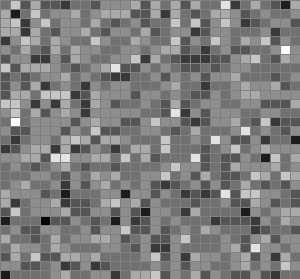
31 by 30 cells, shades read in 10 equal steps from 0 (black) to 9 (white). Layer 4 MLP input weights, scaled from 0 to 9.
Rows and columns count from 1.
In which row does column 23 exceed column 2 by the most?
2
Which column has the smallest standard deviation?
11
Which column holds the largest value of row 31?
16
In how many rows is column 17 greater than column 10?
9
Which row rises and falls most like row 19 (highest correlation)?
10
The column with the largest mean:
18
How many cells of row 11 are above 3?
24
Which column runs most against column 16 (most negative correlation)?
28
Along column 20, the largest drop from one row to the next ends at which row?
4
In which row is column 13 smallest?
22
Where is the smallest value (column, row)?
5, 25
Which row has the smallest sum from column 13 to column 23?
7
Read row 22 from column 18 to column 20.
4 2 3
